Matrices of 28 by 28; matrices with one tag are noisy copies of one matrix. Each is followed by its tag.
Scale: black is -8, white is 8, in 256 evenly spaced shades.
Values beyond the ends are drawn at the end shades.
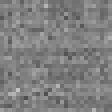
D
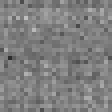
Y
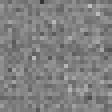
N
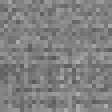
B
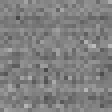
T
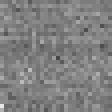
N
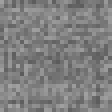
Y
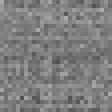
Y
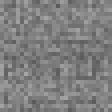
Y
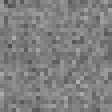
Y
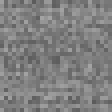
Y
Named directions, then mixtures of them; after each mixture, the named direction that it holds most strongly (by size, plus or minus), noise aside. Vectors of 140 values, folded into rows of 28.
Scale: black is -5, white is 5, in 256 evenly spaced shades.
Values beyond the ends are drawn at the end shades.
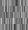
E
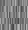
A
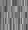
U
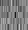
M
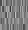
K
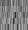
M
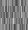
E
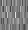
K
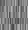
A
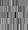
M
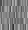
A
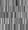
E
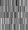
E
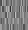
K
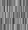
E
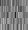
M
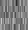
E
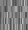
U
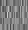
K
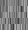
A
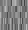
U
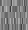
U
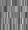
U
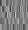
K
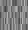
U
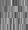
U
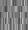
U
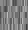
U
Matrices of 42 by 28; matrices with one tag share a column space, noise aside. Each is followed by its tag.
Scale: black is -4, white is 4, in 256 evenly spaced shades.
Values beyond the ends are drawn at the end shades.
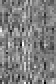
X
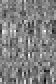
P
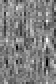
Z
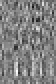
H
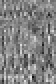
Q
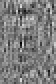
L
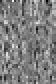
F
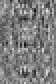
L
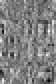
P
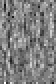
Z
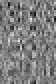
H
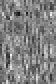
Q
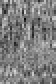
L
